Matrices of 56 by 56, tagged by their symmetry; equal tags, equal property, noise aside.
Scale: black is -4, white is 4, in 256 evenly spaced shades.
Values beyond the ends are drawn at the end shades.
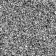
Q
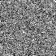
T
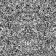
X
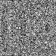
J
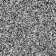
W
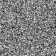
Q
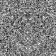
X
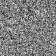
Q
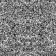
X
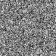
W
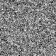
W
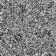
T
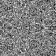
J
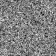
T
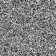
W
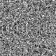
J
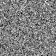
Q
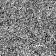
Q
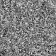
T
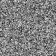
W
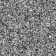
Q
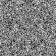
X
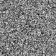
T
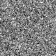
W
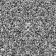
X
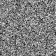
W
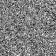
Q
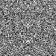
X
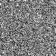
T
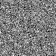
T
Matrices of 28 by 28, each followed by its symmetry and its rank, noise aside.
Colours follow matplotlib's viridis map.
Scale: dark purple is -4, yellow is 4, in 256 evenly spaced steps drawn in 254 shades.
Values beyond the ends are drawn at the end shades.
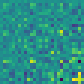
symmetric, rank three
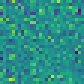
antisymmetric, rank six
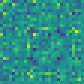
symmetric, rank six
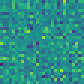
antisymmetric, rank six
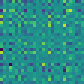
no symmetry, rank three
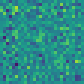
no symmetry, rank six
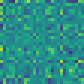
no symmetry, rank three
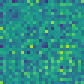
symmetric, rank six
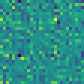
antisymmetric, rank six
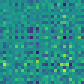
no symmetry, rank three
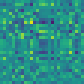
no symmetry, rank three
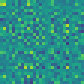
symmetric, rank four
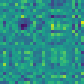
no symmetry, rank three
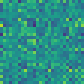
no symmetry, rank three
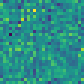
antisymmetric, rank six
